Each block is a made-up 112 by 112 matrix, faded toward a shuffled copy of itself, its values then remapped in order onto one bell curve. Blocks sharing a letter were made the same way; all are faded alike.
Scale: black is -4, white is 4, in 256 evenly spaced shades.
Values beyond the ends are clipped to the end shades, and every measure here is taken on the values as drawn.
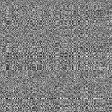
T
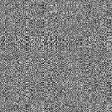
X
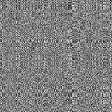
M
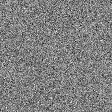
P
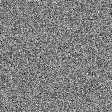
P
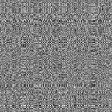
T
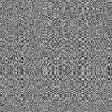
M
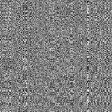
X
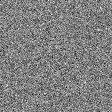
P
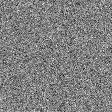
P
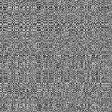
T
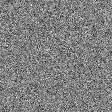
P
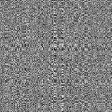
X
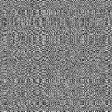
M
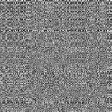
T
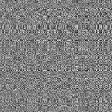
T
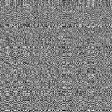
T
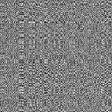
M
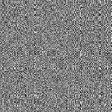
X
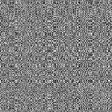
M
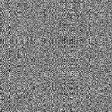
X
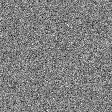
P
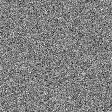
P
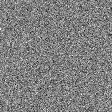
P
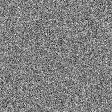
P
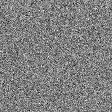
P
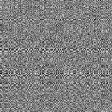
T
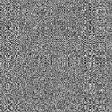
X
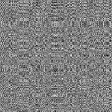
M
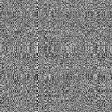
X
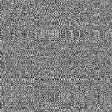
X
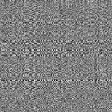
T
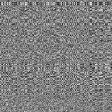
T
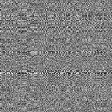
T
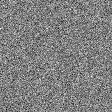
P
